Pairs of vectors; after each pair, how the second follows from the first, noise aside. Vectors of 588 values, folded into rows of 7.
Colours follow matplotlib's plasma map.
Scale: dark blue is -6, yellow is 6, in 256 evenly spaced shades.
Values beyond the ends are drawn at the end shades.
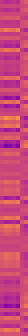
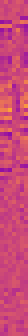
wrapped around, negated, partly zeroed.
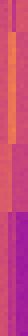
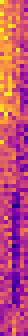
reversed, negated, scaled up.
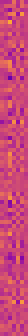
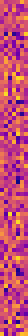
reversed, negated, scaled up.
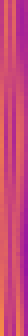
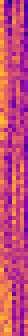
reversed, negated, scaled up.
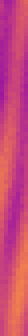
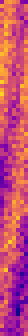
negated, scaled up.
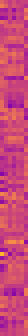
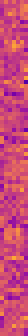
reversed, negated.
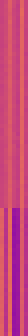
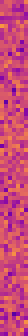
shuffled.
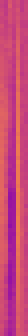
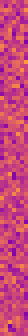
shuffled.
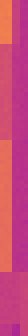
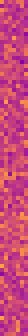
shuffled.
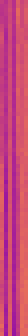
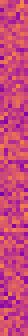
shuffled.
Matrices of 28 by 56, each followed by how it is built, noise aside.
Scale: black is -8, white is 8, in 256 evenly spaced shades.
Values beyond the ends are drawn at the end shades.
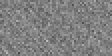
Toeplitz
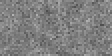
smooth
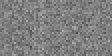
repeating rows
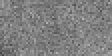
smooth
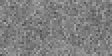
smooth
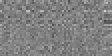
low rank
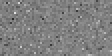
sparse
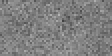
smooth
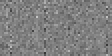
uneven columns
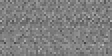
repeating columns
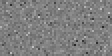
sparse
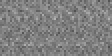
repeating columns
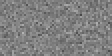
repeating rows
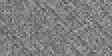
Toeplitz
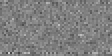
uneven rows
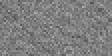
Toeplitz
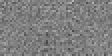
low rank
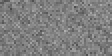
Toeplitz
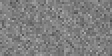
Toeplitz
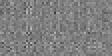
low rank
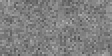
smooth
